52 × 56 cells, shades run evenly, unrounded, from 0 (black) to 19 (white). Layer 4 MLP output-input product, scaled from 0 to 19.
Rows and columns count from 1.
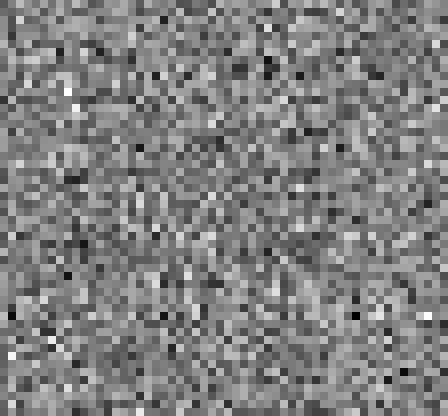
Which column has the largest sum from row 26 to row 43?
48
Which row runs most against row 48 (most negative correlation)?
38
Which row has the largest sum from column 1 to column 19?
21
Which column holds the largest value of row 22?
52
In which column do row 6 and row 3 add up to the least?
56
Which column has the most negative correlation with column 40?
45
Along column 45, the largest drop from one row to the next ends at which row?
40
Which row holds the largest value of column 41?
19
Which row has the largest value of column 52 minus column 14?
30
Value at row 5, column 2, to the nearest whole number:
4
